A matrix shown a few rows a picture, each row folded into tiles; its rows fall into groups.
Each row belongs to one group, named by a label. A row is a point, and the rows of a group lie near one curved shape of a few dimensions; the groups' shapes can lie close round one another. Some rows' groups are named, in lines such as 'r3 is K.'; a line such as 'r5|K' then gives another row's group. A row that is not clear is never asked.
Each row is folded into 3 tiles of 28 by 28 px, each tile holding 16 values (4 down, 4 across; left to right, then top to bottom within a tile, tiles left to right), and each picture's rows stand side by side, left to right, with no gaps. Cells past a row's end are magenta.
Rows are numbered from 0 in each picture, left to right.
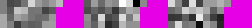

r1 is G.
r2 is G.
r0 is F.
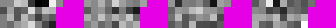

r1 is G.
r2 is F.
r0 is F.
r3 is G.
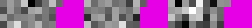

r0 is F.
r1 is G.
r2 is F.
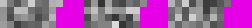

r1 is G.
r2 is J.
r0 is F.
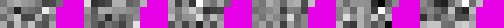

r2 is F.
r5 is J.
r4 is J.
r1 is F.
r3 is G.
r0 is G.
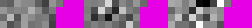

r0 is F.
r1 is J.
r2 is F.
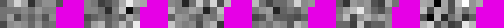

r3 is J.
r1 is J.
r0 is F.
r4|F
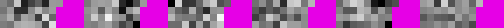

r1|J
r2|G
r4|J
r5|G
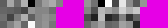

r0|F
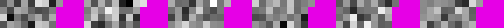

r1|F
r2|J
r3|G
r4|G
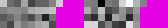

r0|G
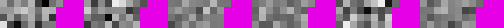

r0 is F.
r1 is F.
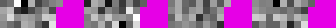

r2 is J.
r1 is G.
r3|G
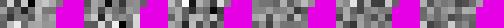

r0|F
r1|G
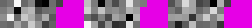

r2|J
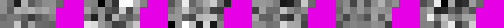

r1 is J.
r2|F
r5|G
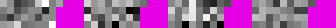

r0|J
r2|J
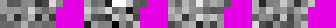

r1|F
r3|F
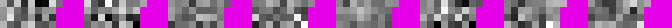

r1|G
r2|F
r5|J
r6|F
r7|J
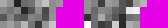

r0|J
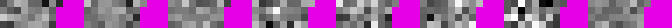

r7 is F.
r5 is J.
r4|G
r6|J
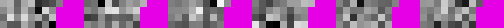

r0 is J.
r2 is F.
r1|G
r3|F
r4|J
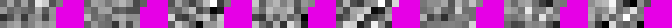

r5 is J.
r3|G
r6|J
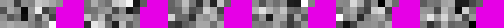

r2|J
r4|J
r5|J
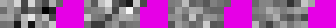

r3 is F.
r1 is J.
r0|G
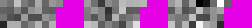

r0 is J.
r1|J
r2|F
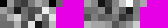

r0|G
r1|J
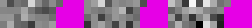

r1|F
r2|G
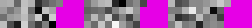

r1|F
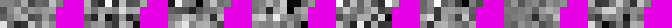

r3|J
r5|J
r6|G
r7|F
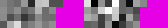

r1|F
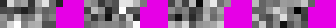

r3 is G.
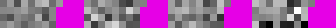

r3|J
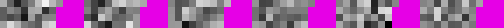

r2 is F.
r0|J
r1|F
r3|F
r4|J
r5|J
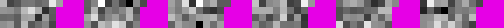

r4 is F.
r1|J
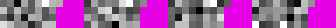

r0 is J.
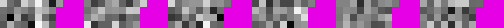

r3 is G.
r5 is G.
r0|G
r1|F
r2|G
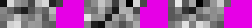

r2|F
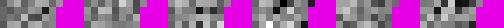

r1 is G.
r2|G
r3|F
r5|J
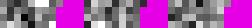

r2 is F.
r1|F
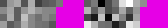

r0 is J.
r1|J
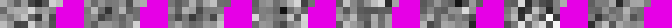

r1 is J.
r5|F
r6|J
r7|F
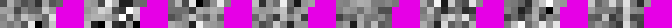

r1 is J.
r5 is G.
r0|G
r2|F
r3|F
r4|G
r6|J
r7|G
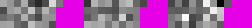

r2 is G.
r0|F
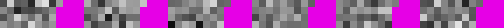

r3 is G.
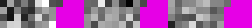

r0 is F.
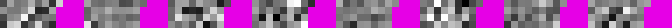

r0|J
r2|G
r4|F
